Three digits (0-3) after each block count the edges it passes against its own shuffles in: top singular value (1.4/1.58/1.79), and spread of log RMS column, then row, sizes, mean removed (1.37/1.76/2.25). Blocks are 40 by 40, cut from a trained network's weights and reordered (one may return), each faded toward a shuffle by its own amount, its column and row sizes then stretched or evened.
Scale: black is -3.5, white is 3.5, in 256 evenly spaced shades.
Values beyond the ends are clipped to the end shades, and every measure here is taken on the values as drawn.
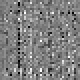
2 3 1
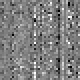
2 3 1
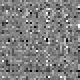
0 2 2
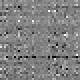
2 3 2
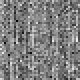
2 1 0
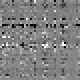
3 3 3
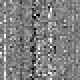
2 3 0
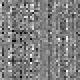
2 3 1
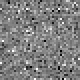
0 0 1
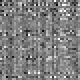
2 0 3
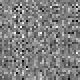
3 3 2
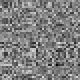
3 0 3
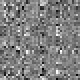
3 3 2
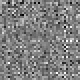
2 2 2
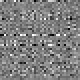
3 2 3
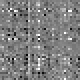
2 2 3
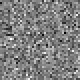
0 0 0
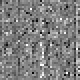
1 2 1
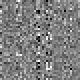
3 3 1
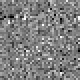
0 2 2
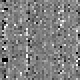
0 3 0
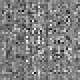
1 2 2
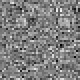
2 1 2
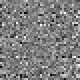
1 2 2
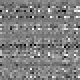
1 2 3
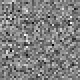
1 1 0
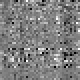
1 1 3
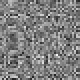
3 0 2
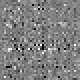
0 2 2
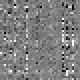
1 3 0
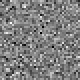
1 0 1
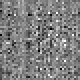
1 2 2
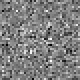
2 1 2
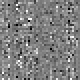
0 3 0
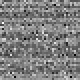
2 0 0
